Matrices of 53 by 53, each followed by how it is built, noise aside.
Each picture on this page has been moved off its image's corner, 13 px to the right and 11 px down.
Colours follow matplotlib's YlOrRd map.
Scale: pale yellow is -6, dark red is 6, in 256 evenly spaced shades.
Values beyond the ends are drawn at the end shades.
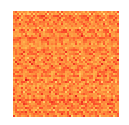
repeating columns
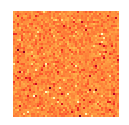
sparse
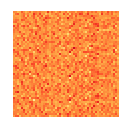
repeating rows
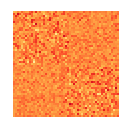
block diagonal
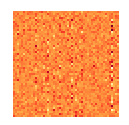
uneven columns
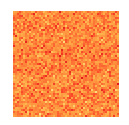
repeating columns
